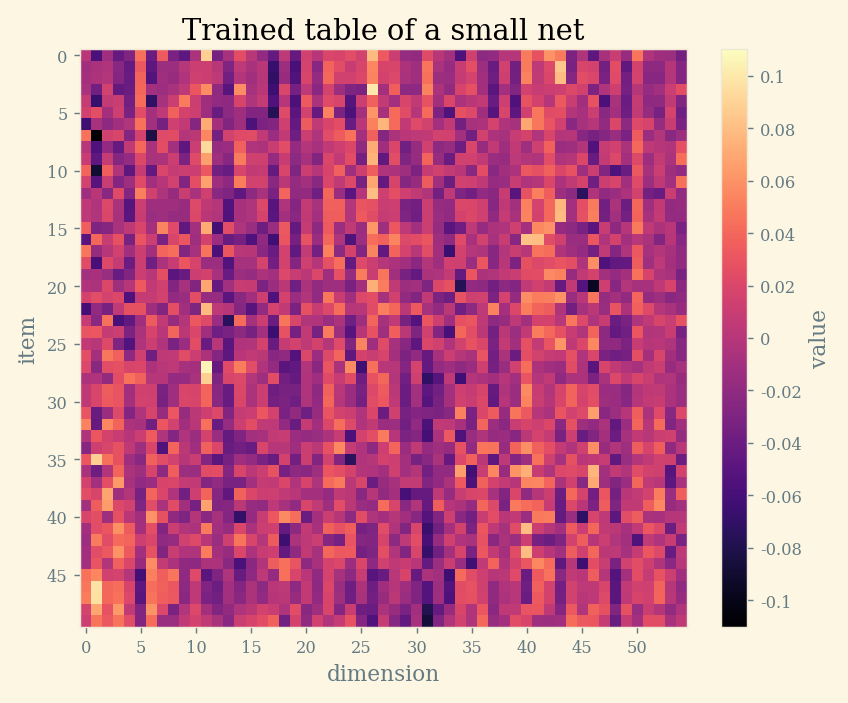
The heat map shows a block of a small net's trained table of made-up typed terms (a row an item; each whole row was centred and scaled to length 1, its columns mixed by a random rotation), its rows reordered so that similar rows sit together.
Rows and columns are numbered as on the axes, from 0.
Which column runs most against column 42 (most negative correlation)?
44
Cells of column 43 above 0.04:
8
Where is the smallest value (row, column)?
7, 1
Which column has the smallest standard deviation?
38
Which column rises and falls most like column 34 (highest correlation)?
46
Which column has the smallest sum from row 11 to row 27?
17
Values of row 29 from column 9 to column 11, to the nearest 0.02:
0.02 0.02 0.04
